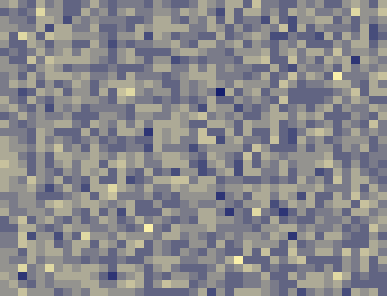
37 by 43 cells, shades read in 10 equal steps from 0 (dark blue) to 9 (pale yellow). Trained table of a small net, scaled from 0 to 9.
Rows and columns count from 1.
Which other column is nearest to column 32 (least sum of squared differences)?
17
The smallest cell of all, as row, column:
12, 25
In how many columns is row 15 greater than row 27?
21
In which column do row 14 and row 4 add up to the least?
6
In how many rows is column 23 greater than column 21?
13
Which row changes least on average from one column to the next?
36
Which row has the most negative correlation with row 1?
29
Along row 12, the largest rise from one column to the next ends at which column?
26
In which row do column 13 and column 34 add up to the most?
24
